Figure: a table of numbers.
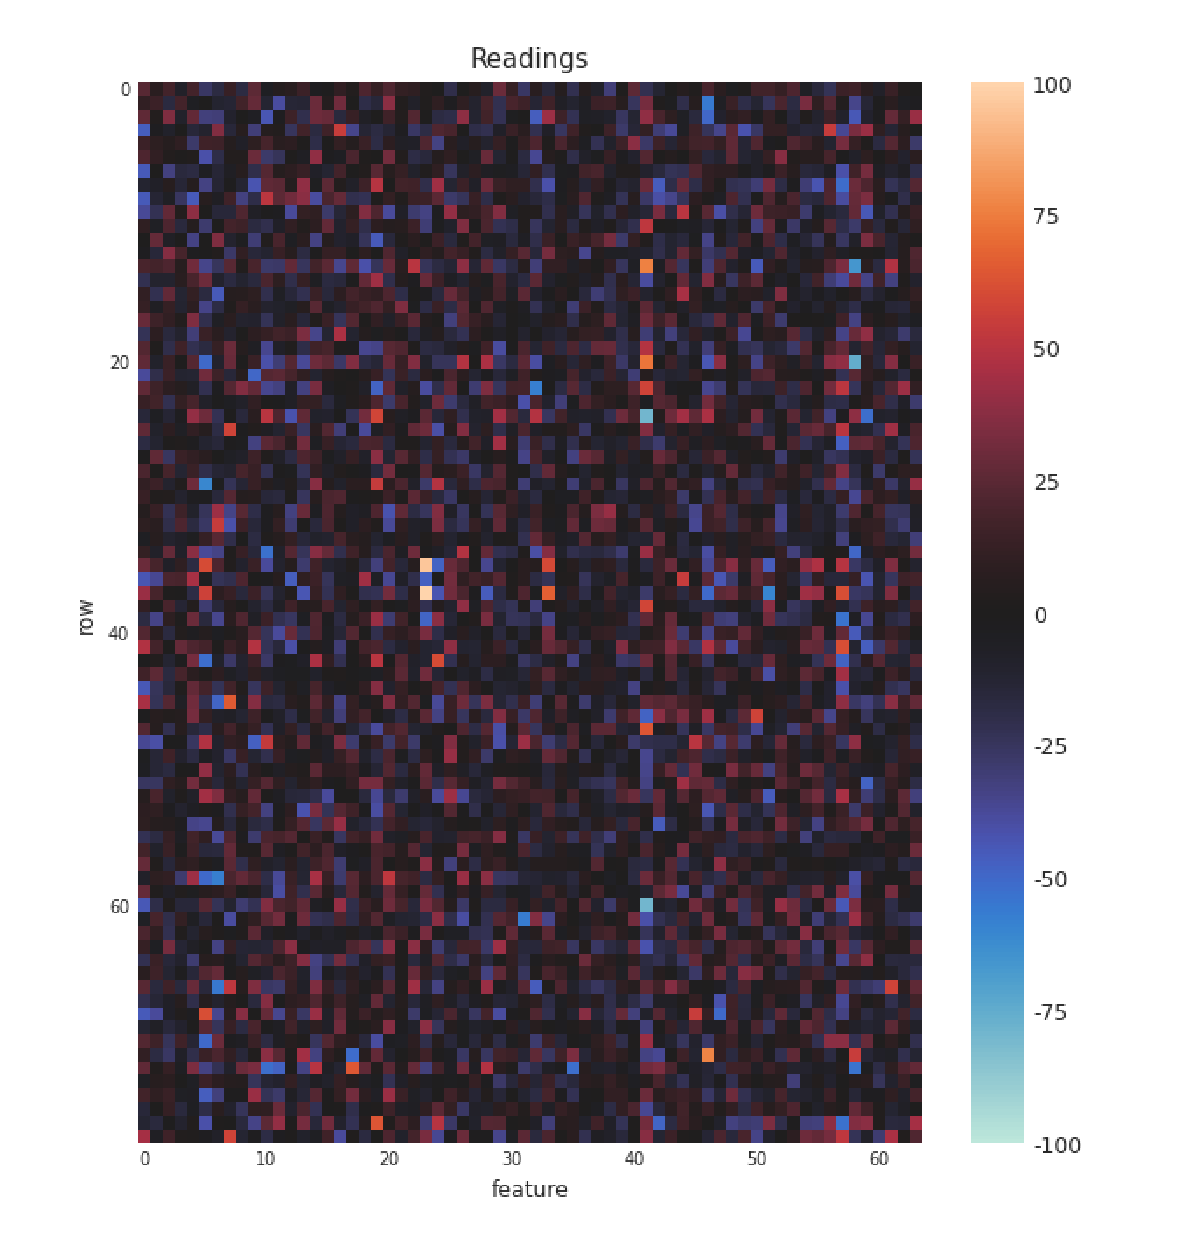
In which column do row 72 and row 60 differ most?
41
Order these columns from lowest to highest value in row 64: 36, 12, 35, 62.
62, 35, 12, 36
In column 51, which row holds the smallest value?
37
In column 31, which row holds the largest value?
48
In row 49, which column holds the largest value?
25
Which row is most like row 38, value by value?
10
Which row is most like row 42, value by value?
29
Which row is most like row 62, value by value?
43
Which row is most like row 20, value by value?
13
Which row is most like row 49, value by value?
12
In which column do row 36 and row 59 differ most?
44
